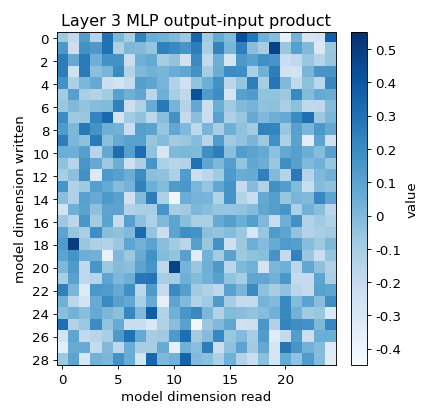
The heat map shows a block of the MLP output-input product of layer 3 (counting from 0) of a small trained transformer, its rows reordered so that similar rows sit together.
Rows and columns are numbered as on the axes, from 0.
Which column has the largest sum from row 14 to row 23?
8
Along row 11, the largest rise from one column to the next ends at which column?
12
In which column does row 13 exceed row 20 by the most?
15
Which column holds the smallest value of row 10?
9
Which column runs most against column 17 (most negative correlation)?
11
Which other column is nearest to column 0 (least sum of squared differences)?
3
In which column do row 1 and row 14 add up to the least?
1
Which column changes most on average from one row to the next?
10
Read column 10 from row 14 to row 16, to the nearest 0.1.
-0.4 -0.1 0.1
